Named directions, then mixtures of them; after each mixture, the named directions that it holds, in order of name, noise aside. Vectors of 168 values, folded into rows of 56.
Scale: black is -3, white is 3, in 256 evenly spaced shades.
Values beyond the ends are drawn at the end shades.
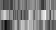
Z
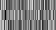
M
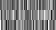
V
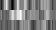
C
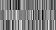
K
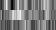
C.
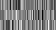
K.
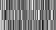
M.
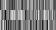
C, M, V.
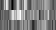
C.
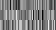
K.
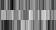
C, Z.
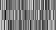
M.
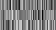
K.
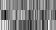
M, V, Z.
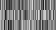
M, Z.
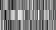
C, M, V.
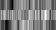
C, Z.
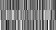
K, V.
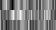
C, V.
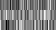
K, V, Z.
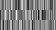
K, M, V.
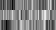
C, V, Z.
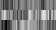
Z.
